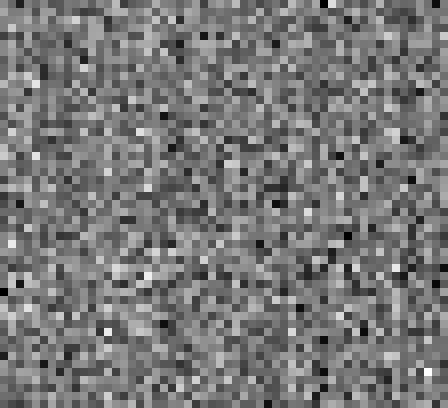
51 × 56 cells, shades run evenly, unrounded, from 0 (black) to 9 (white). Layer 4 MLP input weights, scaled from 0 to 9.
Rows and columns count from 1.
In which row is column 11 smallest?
8
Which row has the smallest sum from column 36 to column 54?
12
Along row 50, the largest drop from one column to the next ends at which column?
40
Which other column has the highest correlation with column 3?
55
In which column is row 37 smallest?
1
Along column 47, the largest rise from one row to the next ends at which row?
38
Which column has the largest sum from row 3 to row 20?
2
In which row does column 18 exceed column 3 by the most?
36
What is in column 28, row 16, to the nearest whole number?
6
